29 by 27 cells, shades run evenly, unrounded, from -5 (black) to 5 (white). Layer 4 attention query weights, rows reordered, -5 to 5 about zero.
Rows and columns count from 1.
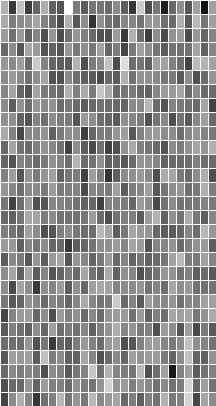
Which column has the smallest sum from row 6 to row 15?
11
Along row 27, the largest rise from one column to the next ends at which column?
23
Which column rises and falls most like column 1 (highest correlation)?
25
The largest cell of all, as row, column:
1, 9
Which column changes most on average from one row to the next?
19
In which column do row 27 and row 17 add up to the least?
22
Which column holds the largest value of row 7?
13
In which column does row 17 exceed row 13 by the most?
14
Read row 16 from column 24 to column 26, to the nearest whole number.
2 0 -1
